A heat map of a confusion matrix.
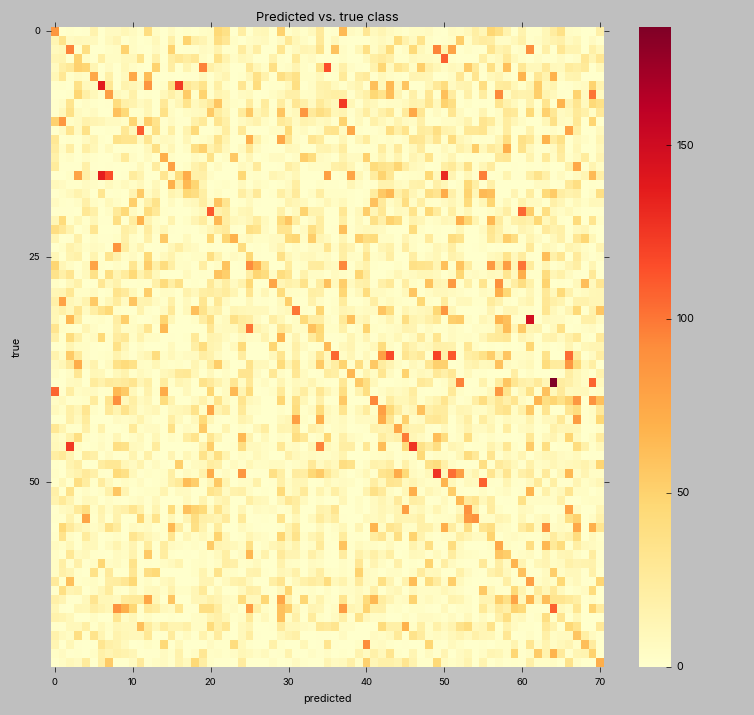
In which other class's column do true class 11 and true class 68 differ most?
40
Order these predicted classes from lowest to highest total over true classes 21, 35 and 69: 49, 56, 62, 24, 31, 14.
14, 49, 31, 24, 56, 62
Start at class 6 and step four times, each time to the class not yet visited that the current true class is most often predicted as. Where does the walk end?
63
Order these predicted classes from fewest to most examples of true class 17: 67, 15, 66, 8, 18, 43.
8, 43, 66, 67, 18, 15
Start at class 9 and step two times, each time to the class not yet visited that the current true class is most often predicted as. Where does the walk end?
61
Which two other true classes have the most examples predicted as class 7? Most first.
16, 70
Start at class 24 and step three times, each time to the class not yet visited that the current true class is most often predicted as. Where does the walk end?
66
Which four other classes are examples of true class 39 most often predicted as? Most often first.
64, 69, 52, 58
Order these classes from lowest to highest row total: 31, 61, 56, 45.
56, 45, 61, 31
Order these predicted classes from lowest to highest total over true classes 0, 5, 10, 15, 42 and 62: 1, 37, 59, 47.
59, 47, 1, 37
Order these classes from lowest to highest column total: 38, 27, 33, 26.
27, 38, 26, 33
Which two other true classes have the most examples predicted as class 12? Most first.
6, 63
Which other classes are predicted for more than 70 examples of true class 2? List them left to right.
49, 51, 61
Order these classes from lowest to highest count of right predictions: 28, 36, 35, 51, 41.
51, 35, 28, 41, 36
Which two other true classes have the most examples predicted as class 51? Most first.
36, 49
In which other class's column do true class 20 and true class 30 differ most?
60
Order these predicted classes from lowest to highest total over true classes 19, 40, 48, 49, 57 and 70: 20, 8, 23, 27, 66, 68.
27, 68, 23, 66, 8, 20
